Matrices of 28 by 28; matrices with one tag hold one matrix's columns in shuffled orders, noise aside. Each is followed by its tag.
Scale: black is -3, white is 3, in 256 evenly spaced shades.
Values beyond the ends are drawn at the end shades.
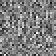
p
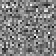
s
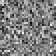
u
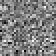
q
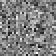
p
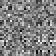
q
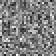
p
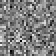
q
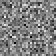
s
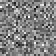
s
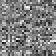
q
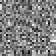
q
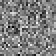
p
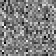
u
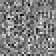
p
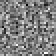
p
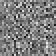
s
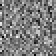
u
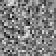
u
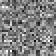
q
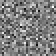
s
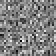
q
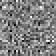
q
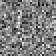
p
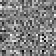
q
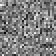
p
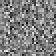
u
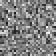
u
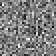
p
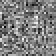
p
